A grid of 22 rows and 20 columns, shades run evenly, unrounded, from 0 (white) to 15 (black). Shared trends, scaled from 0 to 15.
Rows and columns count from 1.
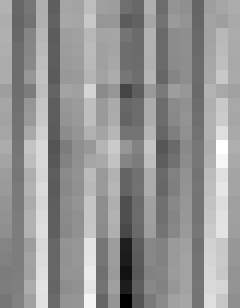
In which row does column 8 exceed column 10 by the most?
11
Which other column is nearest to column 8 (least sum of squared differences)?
18
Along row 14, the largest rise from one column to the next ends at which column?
5
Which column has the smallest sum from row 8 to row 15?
19
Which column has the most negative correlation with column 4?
7
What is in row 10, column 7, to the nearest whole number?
6
